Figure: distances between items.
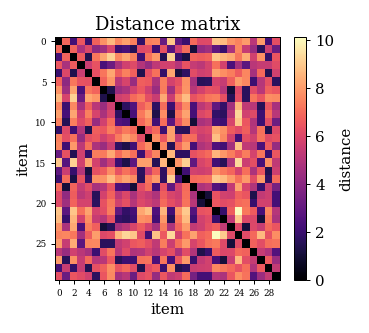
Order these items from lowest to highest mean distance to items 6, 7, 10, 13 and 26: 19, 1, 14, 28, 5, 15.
1, 15, 19, 5, 28, 14
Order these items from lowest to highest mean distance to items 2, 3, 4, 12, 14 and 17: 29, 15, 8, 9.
29, 8, 9, 15
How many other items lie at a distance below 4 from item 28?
7
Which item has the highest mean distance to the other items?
24
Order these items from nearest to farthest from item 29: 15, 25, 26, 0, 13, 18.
26, 18, 13, 15, 0, 25
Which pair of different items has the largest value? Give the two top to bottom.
21, 24
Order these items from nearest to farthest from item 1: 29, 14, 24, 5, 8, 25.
8, 29, 5, 25, 14, 24
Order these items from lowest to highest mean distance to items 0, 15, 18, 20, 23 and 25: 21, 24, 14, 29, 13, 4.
13, 29, 21, 4, 14, 24
